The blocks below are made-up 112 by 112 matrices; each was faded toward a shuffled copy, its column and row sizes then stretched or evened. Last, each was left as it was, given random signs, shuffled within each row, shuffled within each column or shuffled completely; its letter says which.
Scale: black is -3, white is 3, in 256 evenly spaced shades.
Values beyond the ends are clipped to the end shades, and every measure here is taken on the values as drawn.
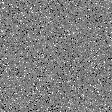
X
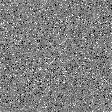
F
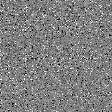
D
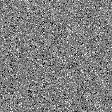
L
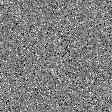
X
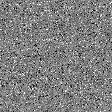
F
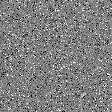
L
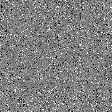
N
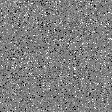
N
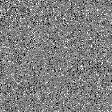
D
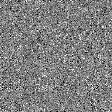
N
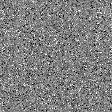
N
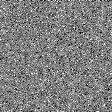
F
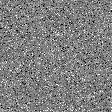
X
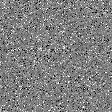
F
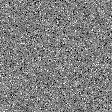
X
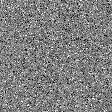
X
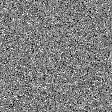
X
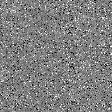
D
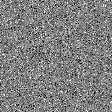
L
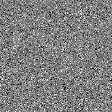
D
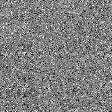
D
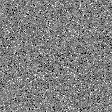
F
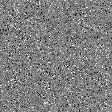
L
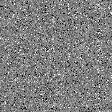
L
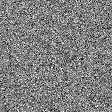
X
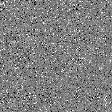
D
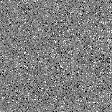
D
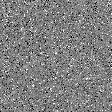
L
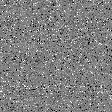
F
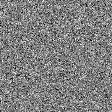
F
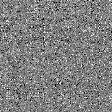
D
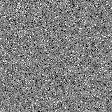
X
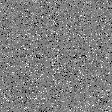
N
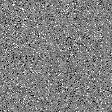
N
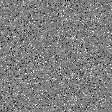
F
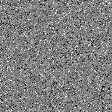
L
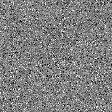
D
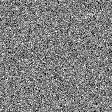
X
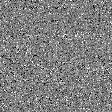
F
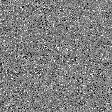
F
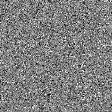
N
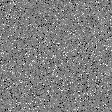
X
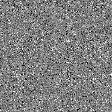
N
